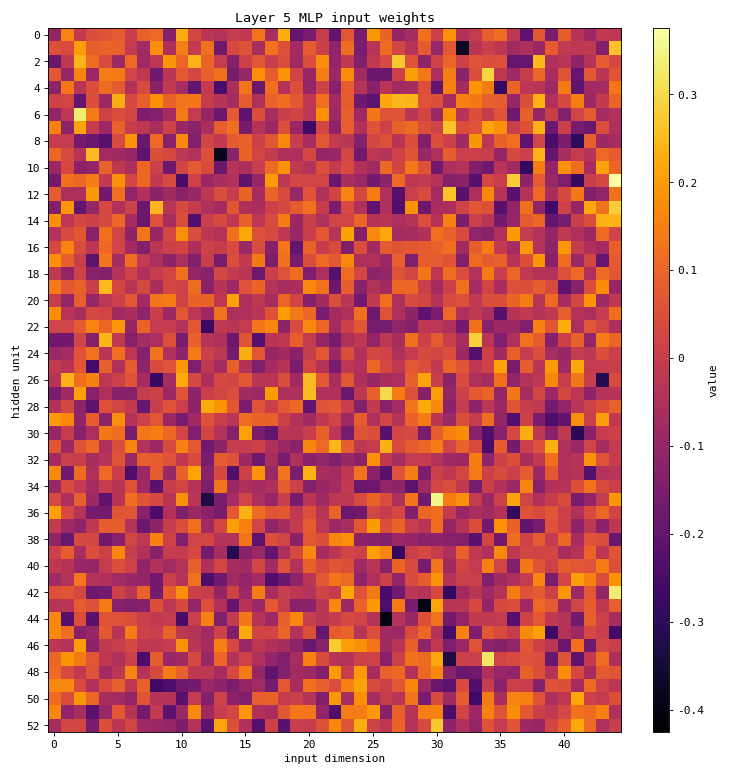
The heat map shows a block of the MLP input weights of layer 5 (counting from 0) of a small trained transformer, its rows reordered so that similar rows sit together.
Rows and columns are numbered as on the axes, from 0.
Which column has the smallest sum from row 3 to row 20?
39
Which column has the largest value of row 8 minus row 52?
18
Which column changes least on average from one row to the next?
12
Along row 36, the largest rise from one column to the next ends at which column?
37
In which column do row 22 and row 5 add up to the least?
25
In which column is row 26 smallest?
43
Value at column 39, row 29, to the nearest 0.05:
-0.25
